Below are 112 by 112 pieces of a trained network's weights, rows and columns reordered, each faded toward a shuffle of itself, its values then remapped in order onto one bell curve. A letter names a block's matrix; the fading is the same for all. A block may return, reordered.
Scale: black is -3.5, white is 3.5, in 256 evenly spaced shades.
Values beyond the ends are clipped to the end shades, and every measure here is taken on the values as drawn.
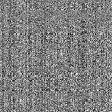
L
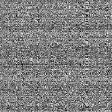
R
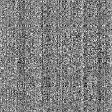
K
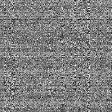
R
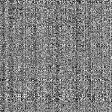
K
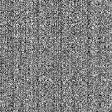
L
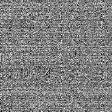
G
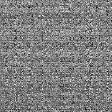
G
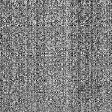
K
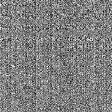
L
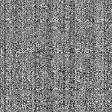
K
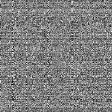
G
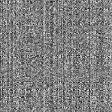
K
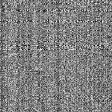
K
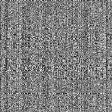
K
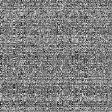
G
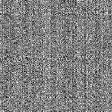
L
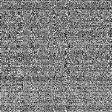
G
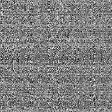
R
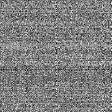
R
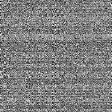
G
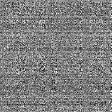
R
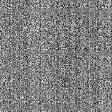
L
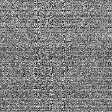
G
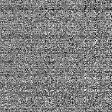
R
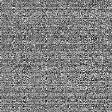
G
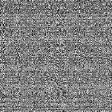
G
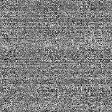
R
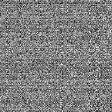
R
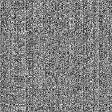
L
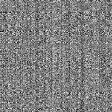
L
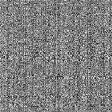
L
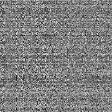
G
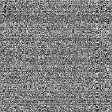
G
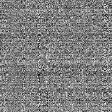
R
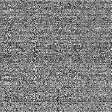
G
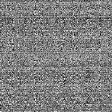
R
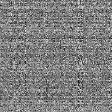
G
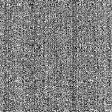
L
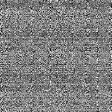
G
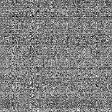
R
